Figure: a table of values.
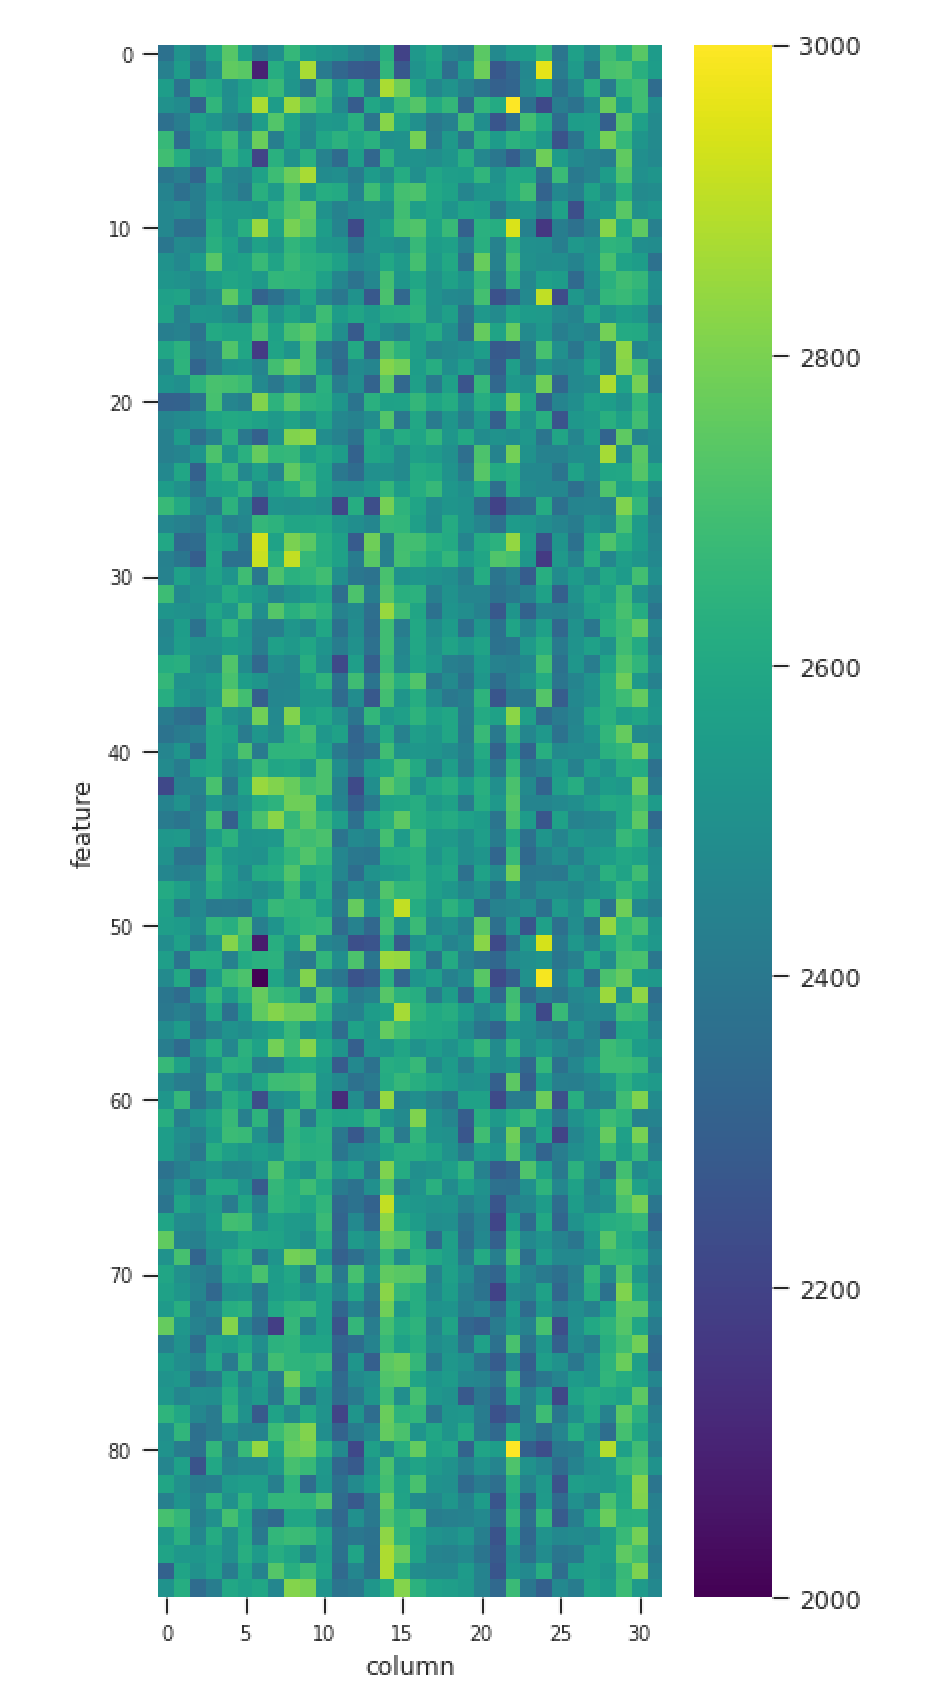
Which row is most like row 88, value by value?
76
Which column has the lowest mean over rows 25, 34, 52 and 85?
21
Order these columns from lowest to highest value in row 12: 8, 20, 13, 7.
13, 7, 8, 20
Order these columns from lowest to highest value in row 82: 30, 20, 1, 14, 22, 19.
19, 20, 1, 22, 14, 30
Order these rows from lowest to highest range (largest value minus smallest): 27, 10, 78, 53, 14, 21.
27, 21, 78, 14, 10, 53
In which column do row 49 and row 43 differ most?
12
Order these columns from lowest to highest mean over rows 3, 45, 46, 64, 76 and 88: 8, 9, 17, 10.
17, 10, 9, 8
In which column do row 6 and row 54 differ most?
6
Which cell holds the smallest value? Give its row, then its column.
53, 6
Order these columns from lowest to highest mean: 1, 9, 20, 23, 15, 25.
25, 23, 1, 20, 15, 9
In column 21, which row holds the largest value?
29
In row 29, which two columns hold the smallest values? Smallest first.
24, 2
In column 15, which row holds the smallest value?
0
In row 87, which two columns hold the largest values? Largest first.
14, 30
